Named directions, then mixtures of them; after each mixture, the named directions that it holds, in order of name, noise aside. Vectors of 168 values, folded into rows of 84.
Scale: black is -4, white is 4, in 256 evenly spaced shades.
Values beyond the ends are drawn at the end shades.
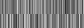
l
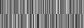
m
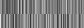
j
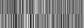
j, l, m.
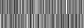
j, m.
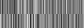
j, l, m.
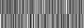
j, m.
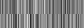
j, l, m.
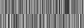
l, m.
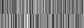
j, l, m.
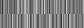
j, l, m.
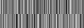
m.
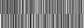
j, m.
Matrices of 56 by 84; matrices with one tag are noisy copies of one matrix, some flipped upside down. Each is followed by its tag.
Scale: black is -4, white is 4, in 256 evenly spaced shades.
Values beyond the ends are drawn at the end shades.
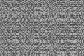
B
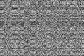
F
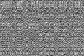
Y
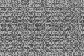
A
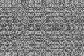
A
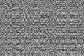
B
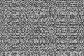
B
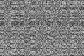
F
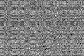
F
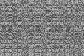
A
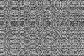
F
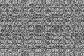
A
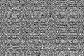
B
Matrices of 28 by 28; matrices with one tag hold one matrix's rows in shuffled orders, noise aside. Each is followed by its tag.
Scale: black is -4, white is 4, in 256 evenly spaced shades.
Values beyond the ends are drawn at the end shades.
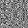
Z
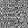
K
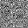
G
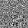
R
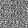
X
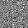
R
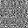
X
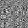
Z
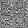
G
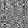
Z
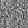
Z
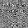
R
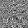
R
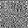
X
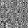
Z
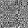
K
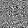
R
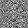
R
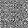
X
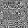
K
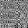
K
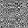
K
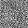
X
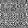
X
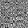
G
